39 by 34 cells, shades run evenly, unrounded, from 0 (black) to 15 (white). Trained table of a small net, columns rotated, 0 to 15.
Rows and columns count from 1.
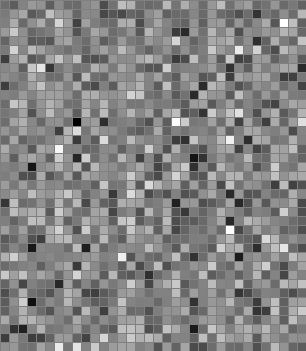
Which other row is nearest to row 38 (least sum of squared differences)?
27
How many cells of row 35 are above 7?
20
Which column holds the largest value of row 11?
15
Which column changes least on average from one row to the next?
13
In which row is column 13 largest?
31
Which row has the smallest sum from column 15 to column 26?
18
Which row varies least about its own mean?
36
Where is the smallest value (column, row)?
9, 14
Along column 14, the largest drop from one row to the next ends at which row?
30
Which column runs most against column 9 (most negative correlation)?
10
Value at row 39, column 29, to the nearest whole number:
5
